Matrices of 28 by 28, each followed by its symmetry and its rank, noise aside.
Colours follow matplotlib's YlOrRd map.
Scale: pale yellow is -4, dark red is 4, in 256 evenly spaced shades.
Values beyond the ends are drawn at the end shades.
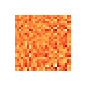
no symmetry, rank three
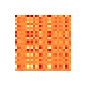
no symmetry, rank one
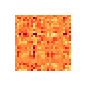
no symmetry, rank three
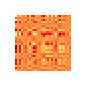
no symmetry, rank two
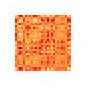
symmetric, rank two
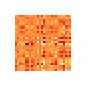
no symmetry, rank two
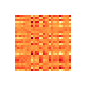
no symmetry, rank one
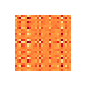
no symmetry, rank one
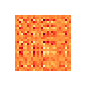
no symmetry, rank two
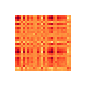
symmetric, rank one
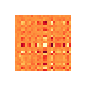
symmetric, rank one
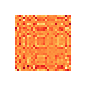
no symmetry, rank three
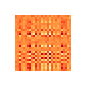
no symmetry, rank one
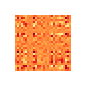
no symmetry, rank two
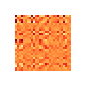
no symmetry, rank two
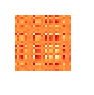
symmetric, rank one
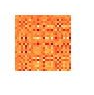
no symmetry, rank two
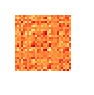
symmetric, rank three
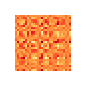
symmetric, rank two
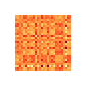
symmetric, rank two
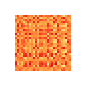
antisymmetric, rank two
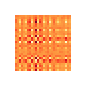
no symmetry, rank one
